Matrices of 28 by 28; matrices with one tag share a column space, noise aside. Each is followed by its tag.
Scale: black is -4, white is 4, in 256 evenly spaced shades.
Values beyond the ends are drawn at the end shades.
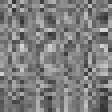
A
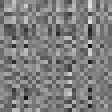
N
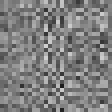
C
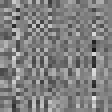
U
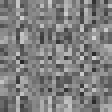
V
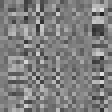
N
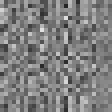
V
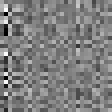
N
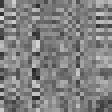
U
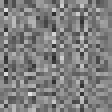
C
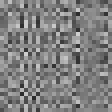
C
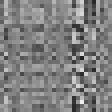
V
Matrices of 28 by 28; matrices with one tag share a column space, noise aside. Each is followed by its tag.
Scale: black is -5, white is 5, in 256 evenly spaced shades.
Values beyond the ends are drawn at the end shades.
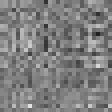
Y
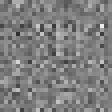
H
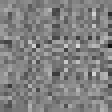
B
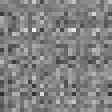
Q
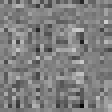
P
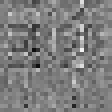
Y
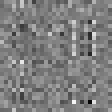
H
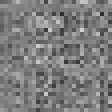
Q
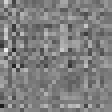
Y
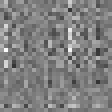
Y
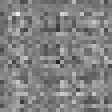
Q
